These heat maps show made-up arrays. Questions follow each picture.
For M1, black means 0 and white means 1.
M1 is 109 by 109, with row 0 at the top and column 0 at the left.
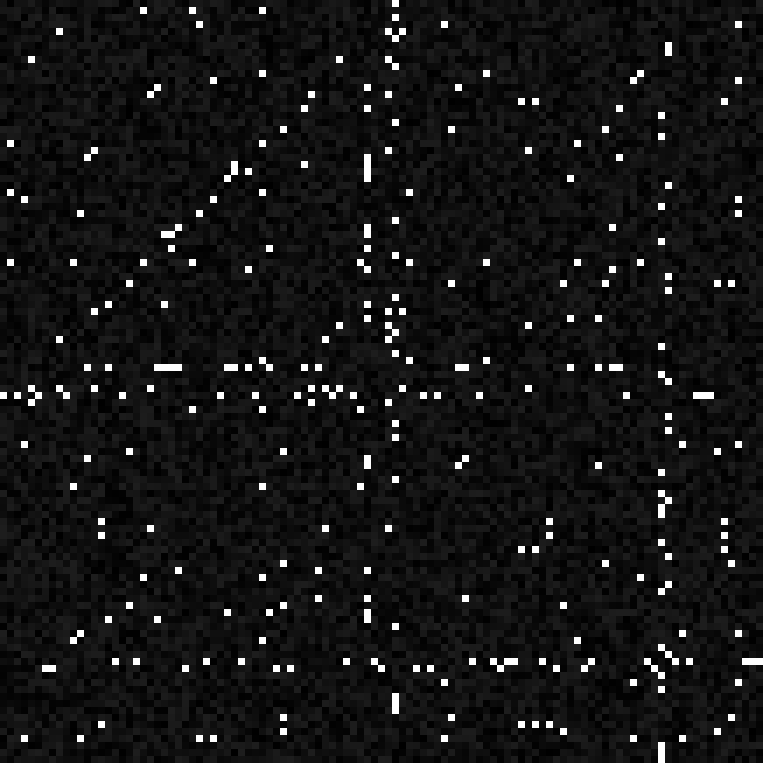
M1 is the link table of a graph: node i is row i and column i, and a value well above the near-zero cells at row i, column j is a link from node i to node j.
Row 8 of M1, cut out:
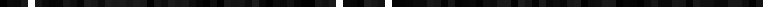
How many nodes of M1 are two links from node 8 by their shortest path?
6
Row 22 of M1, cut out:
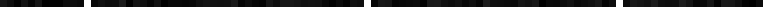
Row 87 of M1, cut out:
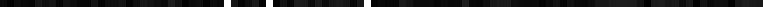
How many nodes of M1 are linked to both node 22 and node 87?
1
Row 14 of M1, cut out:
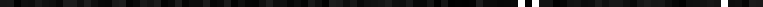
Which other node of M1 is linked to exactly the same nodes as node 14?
node 78
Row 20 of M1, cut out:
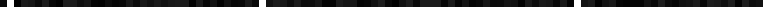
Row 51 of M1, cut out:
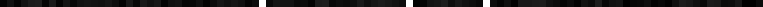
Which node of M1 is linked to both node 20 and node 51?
node 37
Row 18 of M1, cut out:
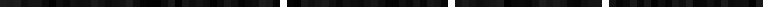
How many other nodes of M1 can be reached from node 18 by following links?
6
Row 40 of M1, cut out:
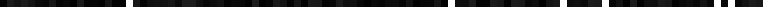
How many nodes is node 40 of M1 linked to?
6
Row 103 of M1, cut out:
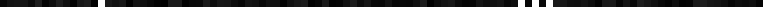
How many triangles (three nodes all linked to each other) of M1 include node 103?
4
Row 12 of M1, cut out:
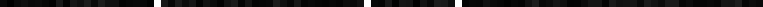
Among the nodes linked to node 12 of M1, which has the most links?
node 52
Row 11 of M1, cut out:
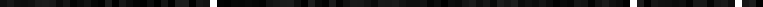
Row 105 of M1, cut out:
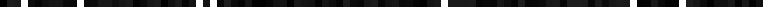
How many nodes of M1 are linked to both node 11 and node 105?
2
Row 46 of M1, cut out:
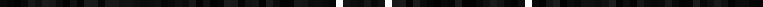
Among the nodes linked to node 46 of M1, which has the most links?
node 55
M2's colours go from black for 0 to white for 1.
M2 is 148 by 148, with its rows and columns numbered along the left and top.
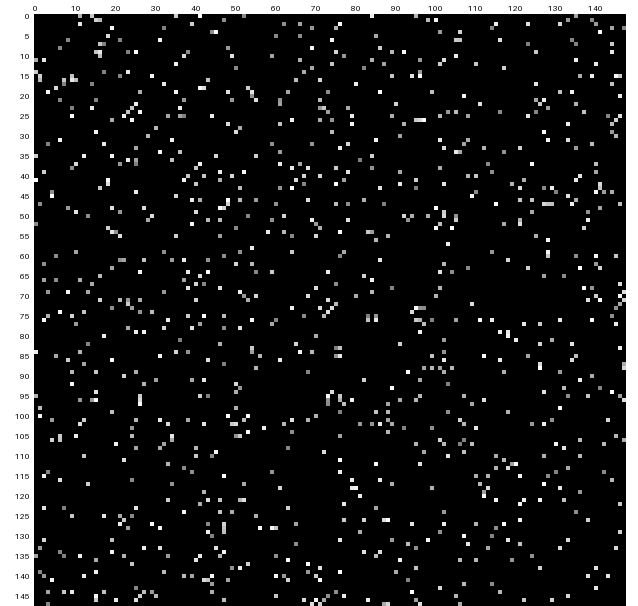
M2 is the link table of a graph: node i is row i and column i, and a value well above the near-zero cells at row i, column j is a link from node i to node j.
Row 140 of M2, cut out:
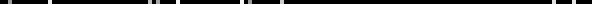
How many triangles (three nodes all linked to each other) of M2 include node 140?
2
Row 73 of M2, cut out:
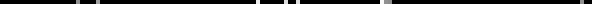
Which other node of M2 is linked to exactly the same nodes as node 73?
node 26
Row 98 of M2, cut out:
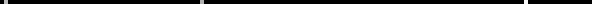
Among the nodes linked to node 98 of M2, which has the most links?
node 50
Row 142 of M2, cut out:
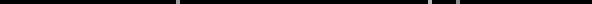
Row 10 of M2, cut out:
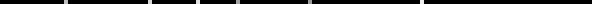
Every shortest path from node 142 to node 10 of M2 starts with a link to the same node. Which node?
node 114
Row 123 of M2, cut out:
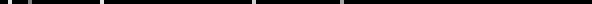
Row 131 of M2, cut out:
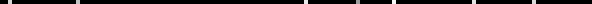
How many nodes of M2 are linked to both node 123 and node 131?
1
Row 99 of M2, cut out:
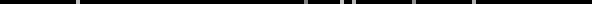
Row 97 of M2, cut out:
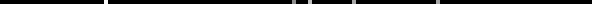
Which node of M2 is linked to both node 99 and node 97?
node 88
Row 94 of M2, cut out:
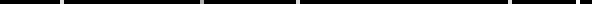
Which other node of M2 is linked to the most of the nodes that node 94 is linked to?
node 29
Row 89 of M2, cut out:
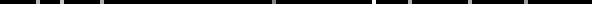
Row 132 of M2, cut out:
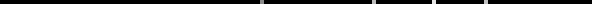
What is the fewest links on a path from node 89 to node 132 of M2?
2
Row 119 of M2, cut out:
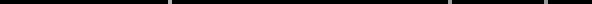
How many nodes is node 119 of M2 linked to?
3
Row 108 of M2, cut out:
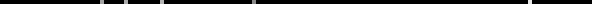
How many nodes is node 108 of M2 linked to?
5
